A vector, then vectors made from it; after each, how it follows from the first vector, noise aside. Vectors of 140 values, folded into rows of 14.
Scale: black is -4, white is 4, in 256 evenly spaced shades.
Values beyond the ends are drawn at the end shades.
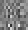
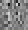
reversed, negated.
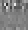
wrapped around, partly zeroed.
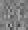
negated, shrunk.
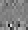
negated, partly zeroed.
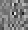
wrapped around, negated.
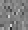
negated, partly zeroed.
